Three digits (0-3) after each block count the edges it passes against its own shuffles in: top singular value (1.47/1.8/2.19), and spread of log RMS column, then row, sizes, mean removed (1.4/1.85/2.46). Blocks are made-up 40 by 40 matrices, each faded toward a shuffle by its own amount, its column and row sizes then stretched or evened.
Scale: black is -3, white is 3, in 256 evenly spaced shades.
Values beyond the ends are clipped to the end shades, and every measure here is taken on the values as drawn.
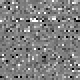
0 0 3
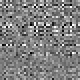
3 1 3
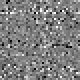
0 0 2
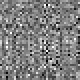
3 2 0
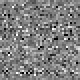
0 0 2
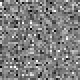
1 1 0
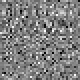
2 1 1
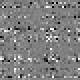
0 2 3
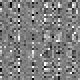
3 3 0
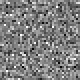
0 0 1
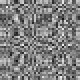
3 1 2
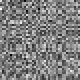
3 2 0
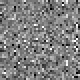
0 2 0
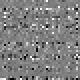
1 2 3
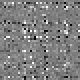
1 2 3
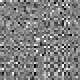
3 2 1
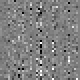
0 3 0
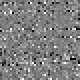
0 0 2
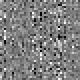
1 3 0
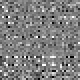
2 1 3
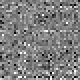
2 1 2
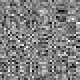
2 0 2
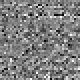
1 0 2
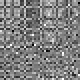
3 1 1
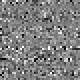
0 0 3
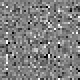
2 2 1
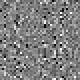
2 2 0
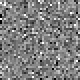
1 1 0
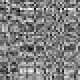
3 0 2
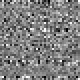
2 0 3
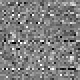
2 1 2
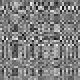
3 1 3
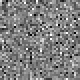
0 1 1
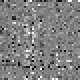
0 2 2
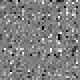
0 2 1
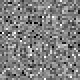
1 0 1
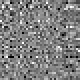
2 1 2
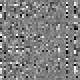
2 3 2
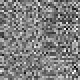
2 1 0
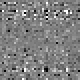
1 1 3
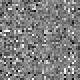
0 2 1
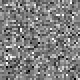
1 1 0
